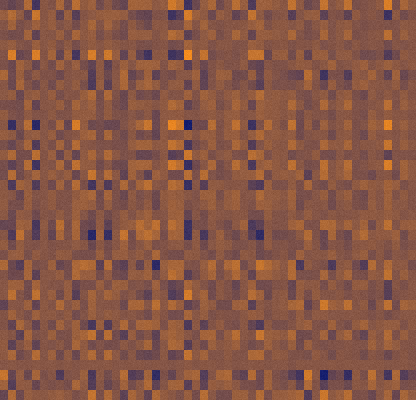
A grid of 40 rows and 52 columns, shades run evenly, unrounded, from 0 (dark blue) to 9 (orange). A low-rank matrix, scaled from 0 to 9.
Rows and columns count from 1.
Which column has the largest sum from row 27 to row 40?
33
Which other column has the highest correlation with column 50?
39
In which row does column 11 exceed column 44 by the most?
38
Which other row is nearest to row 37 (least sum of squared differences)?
5
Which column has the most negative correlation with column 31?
1
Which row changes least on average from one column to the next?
37
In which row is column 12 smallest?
24
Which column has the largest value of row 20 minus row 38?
41
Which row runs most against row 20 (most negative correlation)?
26
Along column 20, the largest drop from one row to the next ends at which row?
27
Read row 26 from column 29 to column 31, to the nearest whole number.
4 4 5
